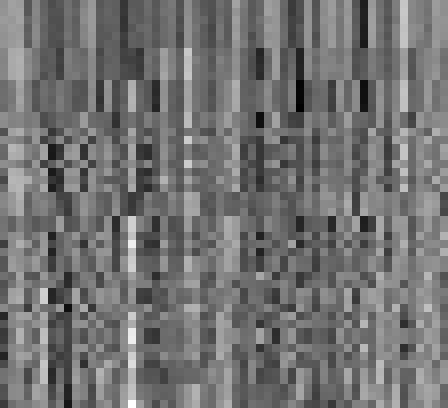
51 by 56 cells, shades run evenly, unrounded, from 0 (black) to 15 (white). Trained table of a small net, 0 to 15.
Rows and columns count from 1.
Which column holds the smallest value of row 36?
9
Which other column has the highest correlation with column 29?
16
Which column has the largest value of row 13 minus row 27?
17
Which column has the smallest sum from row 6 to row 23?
38
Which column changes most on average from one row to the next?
11
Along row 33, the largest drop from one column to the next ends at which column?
18
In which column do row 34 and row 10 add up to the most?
24
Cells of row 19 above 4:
48
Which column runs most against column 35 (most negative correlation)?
6
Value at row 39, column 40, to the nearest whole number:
4
